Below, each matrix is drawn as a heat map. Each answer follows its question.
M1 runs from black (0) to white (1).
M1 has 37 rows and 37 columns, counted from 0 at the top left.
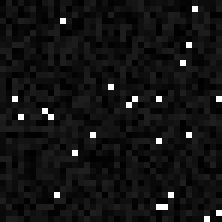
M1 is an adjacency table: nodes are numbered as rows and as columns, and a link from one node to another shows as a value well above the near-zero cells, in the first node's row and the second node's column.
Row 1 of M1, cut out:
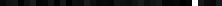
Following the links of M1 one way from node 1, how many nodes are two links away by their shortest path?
2
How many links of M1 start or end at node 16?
4
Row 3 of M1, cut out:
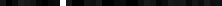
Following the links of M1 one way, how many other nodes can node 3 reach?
2
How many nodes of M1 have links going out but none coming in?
8
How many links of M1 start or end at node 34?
3
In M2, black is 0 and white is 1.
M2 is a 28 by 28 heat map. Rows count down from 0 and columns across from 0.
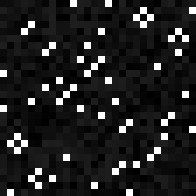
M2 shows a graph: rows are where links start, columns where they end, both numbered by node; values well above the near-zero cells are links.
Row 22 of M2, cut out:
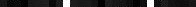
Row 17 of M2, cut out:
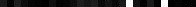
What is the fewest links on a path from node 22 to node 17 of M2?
5
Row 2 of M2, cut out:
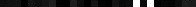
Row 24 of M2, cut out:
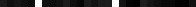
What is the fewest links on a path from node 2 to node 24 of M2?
7
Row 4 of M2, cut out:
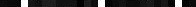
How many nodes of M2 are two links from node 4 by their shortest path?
4
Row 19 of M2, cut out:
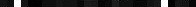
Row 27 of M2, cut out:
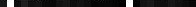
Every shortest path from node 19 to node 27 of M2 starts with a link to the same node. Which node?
node 23
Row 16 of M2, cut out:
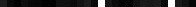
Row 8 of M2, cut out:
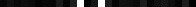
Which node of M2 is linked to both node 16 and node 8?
node 14
